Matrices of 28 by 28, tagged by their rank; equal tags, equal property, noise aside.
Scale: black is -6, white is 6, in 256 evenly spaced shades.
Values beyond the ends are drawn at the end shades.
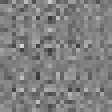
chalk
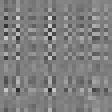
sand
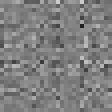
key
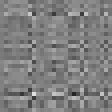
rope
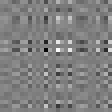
sand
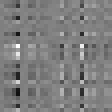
sand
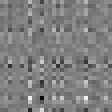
rope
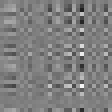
sand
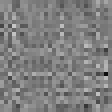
chalk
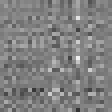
key
